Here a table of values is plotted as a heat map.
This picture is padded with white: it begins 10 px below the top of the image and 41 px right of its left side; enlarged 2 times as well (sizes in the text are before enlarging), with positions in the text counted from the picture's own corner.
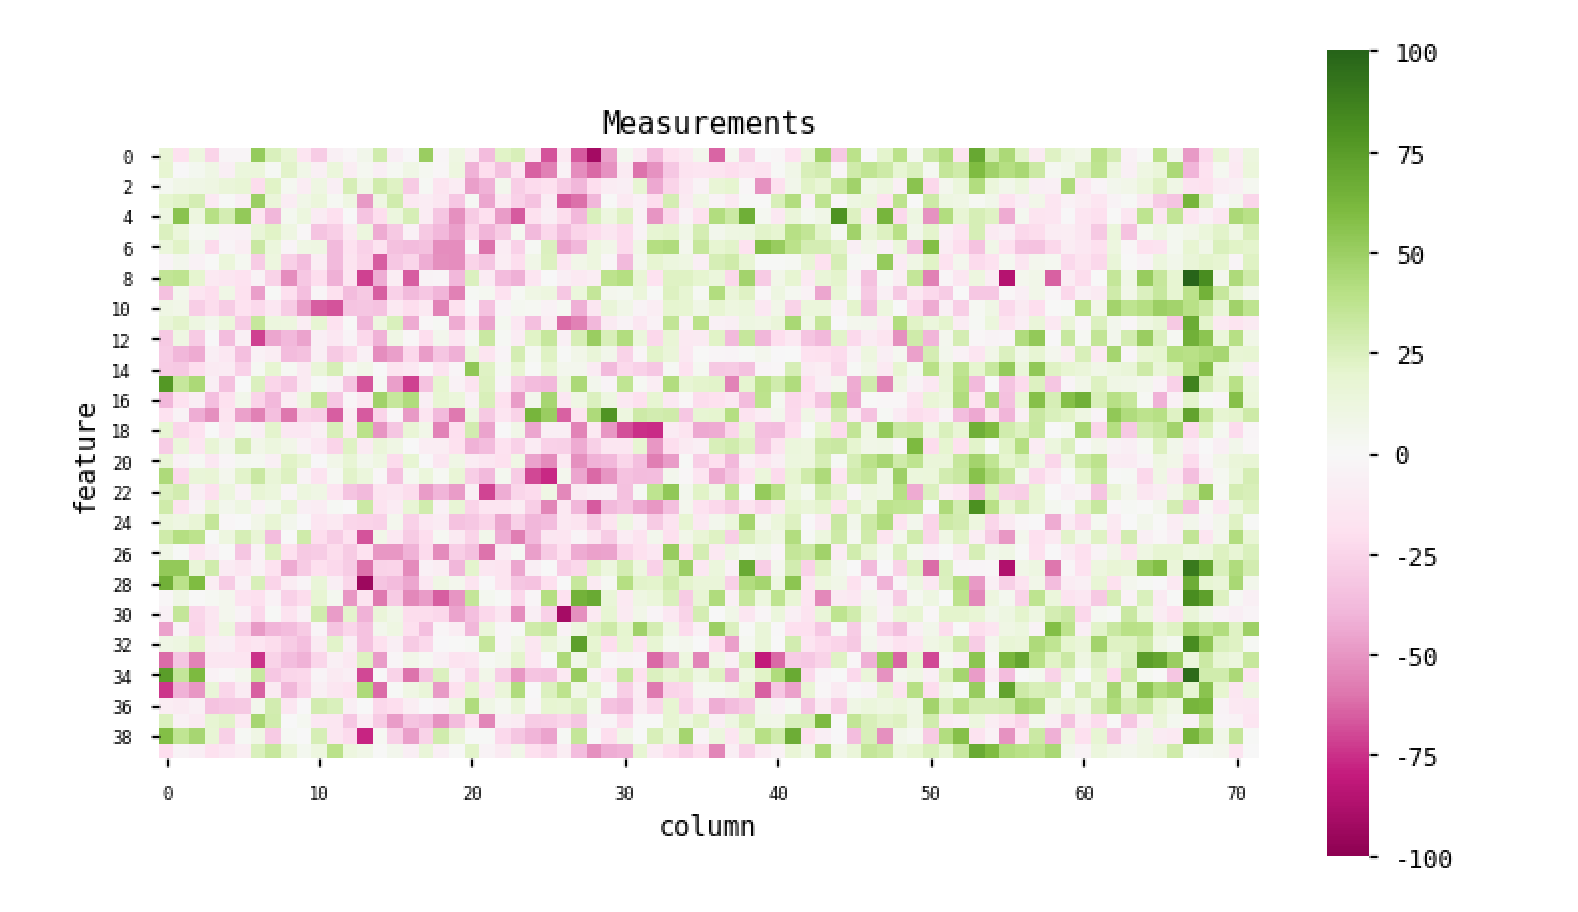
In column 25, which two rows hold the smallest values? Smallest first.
21, 0
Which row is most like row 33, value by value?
35
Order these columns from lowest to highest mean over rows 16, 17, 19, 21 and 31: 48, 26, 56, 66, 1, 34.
26, 34, 1, 48, 66, 56
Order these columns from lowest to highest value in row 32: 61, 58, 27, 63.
63, 58, 61, 27
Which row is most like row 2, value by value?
19
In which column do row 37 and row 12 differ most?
6
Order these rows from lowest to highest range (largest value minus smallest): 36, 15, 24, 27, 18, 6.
24, 36, 6, 18, 15, 27
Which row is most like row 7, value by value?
9
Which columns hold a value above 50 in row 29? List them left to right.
27, 28, 67, 68
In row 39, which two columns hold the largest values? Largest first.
53, 54
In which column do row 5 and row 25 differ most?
13
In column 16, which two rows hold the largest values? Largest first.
16, 4
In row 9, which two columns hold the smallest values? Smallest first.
14, 19
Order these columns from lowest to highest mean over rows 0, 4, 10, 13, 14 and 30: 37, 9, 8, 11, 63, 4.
11, 9, 8, 4, 37, 63
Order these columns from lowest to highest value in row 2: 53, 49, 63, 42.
63, 42, 53, 49
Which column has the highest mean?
67
